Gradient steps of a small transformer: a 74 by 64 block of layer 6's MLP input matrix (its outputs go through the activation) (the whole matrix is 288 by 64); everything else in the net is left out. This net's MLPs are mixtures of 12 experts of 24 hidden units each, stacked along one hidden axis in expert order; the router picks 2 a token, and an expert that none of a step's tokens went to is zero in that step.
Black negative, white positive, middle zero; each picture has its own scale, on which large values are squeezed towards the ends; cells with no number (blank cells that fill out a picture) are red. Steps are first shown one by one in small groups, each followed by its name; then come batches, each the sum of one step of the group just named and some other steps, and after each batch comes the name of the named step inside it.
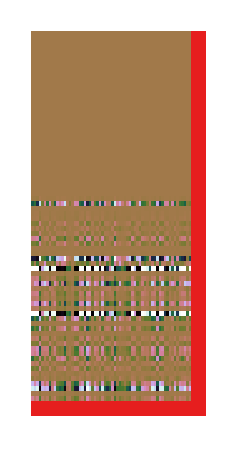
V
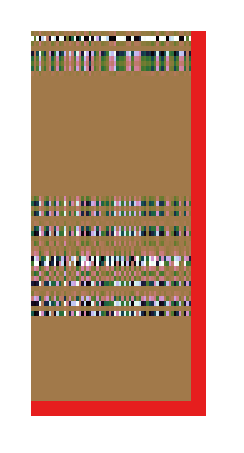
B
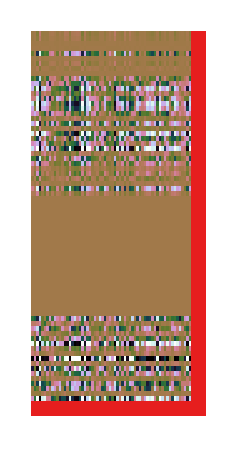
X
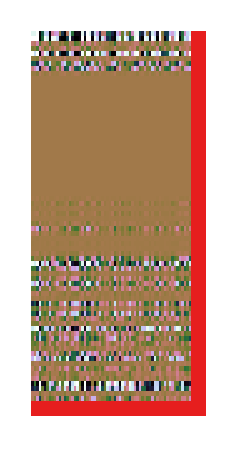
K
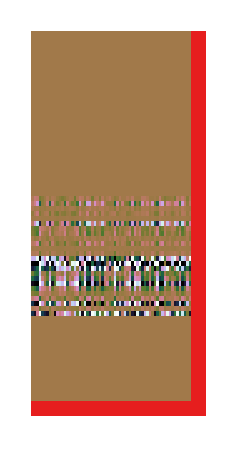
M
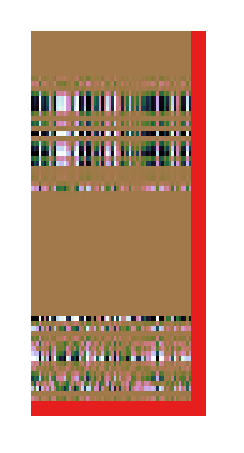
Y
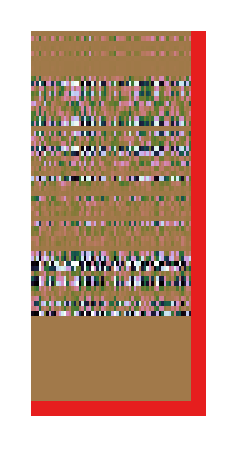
M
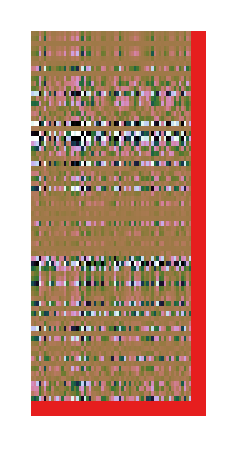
M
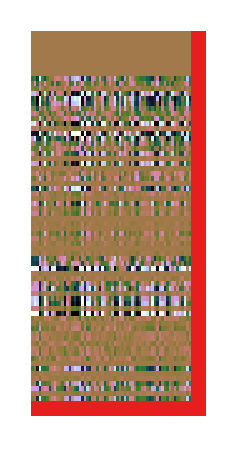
V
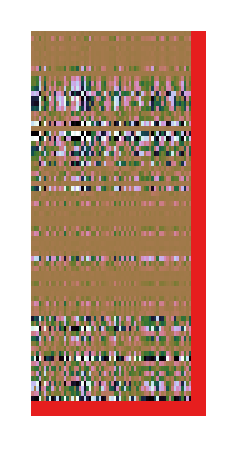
Y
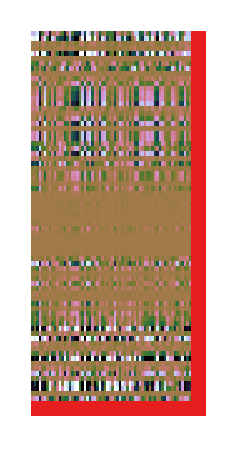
K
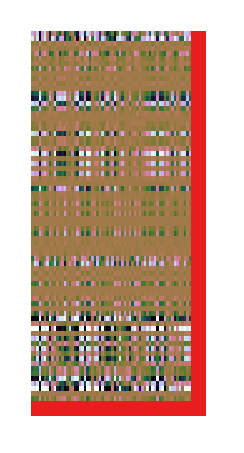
B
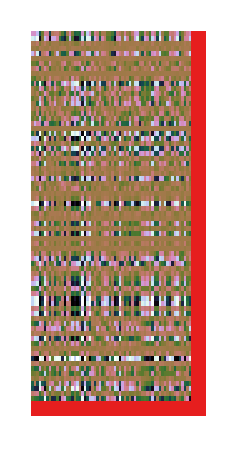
K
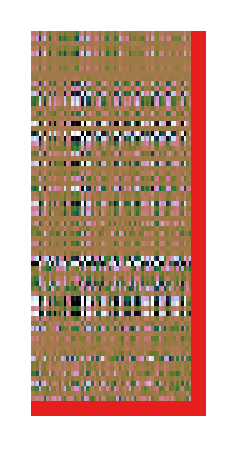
M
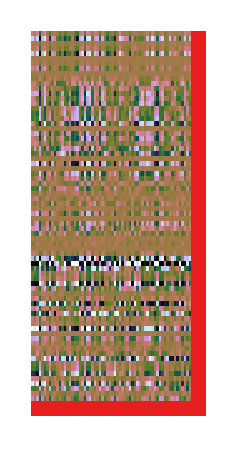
M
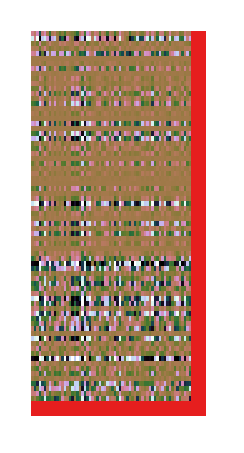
M
